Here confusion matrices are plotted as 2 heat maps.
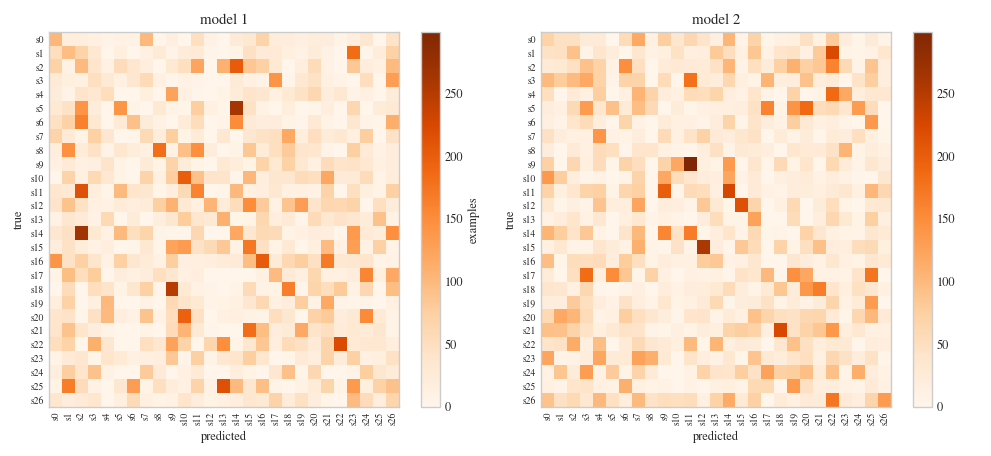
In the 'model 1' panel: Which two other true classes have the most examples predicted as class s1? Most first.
s25, s8
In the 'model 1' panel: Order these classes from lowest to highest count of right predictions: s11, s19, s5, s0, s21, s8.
s21, s19, s0, s5, s11, s8
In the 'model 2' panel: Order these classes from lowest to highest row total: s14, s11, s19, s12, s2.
s19, s12, s14, s11, s2
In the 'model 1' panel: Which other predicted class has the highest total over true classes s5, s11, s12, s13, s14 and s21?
s2
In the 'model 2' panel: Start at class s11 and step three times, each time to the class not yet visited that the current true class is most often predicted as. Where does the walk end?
s10
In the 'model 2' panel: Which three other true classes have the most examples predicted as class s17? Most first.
s5, s24, s3
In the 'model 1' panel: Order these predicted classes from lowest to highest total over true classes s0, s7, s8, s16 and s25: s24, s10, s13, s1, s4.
s4, s10, s24, s13, s1
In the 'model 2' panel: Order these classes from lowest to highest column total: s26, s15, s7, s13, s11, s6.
s26, s15, s13, s6, s11, s7
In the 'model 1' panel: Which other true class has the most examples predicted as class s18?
s7
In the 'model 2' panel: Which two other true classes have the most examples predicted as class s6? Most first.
s2, s25
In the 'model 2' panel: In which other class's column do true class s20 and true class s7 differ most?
s4
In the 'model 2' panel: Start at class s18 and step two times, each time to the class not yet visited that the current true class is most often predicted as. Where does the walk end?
s22
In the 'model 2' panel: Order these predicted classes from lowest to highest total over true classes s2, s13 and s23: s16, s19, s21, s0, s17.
s17, s21, s0, s19, s16
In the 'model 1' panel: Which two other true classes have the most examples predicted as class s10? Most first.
s20, s15
